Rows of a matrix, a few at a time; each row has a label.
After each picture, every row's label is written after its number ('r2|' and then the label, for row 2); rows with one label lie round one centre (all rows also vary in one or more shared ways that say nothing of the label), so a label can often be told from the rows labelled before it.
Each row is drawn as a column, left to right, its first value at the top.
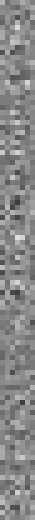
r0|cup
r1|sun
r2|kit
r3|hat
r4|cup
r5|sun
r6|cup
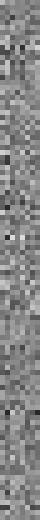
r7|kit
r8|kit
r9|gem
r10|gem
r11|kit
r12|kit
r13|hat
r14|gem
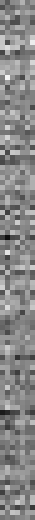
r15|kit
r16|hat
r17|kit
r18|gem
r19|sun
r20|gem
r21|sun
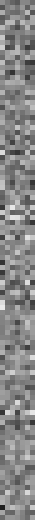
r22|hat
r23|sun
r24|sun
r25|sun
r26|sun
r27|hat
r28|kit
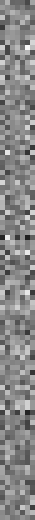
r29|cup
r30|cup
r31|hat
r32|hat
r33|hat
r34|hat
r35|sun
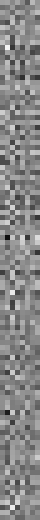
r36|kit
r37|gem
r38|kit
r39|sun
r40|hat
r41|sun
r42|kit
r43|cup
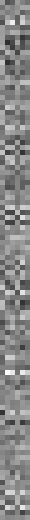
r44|cup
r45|hat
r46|hat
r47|cup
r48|sun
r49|sun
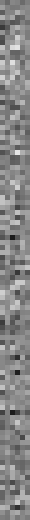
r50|cup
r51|sun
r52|cup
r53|gem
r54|hat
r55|sun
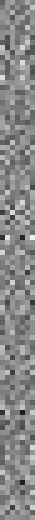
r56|hat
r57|cup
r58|gem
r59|sun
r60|sun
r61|gem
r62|cup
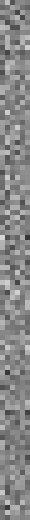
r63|hat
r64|kit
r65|cup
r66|kit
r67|gem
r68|hat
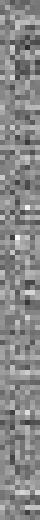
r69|kit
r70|cup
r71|hat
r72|hat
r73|hat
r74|sun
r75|kit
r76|hat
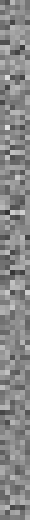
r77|cup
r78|hat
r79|cup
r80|kit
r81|sun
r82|gem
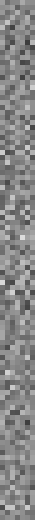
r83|gem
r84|sun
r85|cup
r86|hat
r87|kit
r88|kit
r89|sun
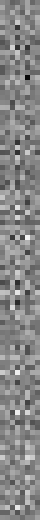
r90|cup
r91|sun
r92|hat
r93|sun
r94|kit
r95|cup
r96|cup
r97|hat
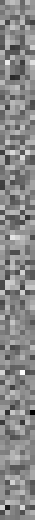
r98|sun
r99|cup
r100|kit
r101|cup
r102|hat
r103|cup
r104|cup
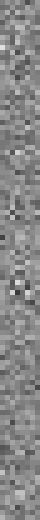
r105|gem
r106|gem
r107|sun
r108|hat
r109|hat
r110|gem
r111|gem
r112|kit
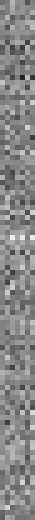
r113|sun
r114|cup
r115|cup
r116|sun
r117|kit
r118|hat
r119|gem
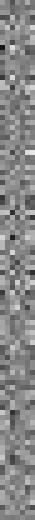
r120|sun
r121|gem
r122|hat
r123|hat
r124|sun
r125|kit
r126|gem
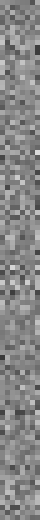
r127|sun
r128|cup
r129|hat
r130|kit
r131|cup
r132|gem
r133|sun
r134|kit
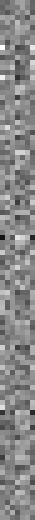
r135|hat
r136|kit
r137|kit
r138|hat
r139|cup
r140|gem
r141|sun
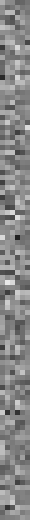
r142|sun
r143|hat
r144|gem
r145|sun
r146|sun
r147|gem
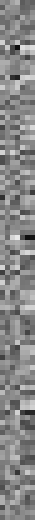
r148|sun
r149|cup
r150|cup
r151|sun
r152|hat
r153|hat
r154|hat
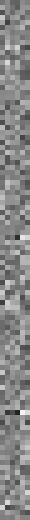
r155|cup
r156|cup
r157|hat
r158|hat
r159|gem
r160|sun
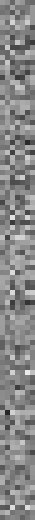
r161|kit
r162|kit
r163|sun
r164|sun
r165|kit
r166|hat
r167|gem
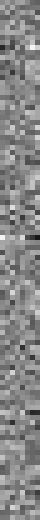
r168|cup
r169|hat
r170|cup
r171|cup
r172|hat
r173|gem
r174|gem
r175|kit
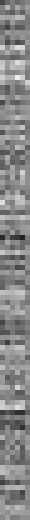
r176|sun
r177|cup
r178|kit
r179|cup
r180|kit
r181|sun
